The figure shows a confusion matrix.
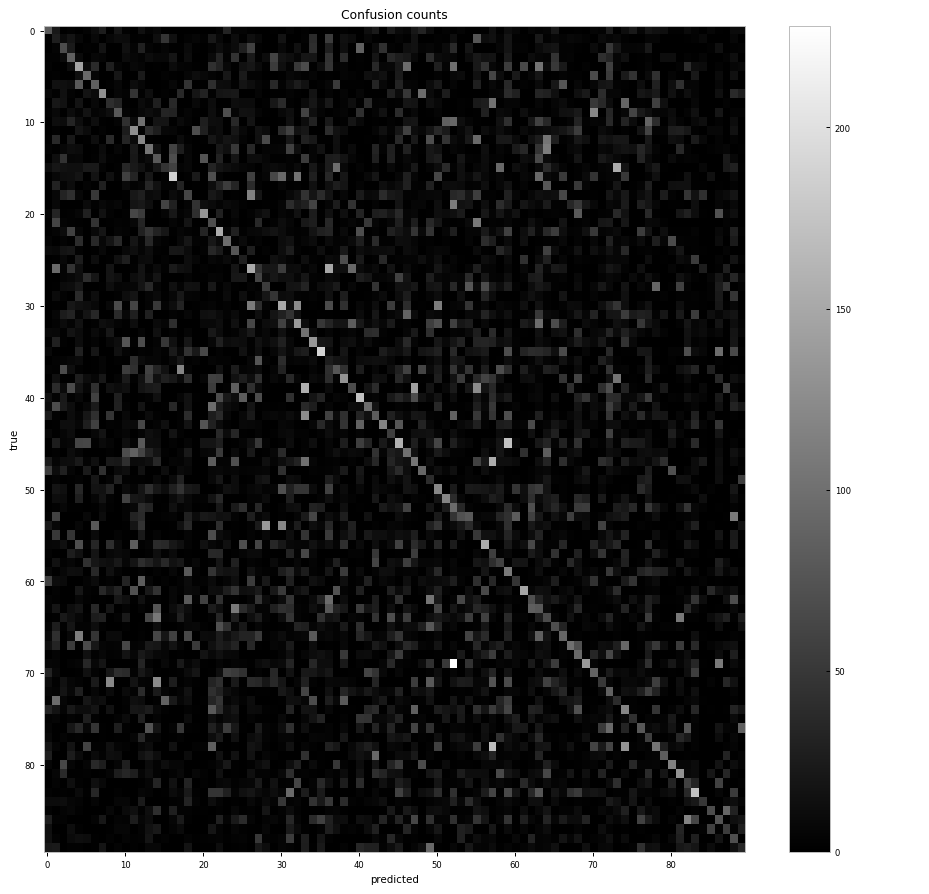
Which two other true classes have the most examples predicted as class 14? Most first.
71, 64
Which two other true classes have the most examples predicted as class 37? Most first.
15, 61
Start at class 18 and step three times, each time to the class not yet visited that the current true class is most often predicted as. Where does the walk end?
27
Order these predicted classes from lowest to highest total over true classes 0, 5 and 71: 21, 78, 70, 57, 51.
51, 21, 70, 78, 57
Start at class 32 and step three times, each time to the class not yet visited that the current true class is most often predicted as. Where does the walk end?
64
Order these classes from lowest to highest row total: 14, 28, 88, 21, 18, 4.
88, 21, 14, 28, 18, 4
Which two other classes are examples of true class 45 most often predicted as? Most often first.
59, 12
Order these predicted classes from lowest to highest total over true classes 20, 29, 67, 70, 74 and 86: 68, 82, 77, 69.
69, 77, 82, 68
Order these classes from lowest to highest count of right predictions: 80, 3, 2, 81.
2, 3, 80, 81
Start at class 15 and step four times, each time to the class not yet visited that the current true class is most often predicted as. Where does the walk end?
21
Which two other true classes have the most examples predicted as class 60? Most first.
53, 50
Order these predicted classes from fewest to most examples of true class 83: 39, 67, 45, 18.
39, 18, 67, 45
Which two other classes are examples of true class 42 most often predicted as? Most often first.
33, 52
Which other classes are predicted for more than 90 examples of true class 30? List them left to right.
26, 32, 50
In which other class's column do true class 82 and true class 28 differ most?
78
